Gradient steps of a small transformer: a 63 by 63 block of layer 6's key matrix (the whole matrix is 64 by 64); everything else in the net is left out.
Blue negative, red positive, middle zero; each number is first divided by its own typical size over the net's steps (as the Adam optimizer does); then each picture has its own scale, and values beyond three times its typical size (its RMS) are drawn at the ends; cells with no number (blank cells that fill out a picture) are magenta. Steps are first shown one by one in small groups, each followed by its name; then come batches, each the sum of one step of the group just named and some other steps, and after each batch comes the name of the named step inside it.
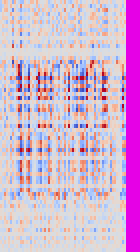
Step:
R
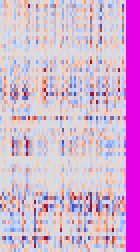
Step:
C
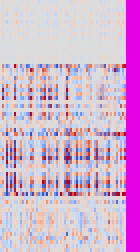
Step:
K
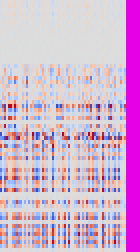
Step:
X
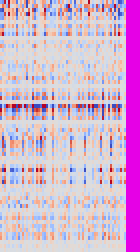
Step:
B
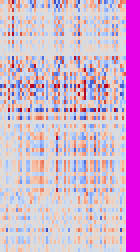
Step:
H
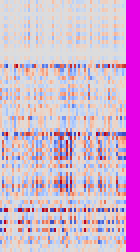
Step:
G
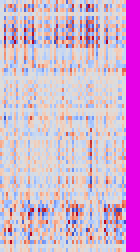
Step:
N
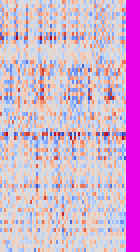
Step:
G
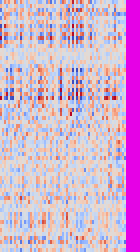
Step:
B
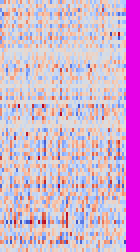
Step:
B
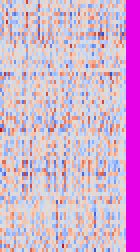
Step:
X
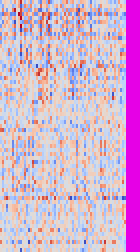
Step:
X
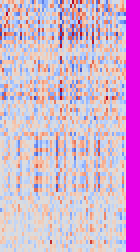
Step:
H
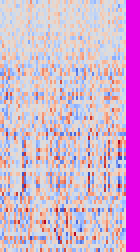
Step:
G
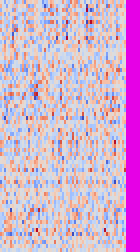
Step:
N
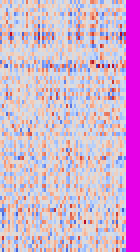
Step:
G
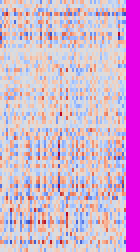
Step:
C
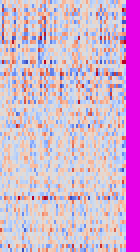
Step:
X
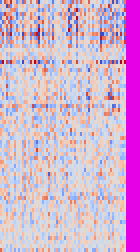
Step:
B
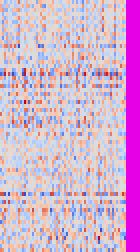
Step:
G
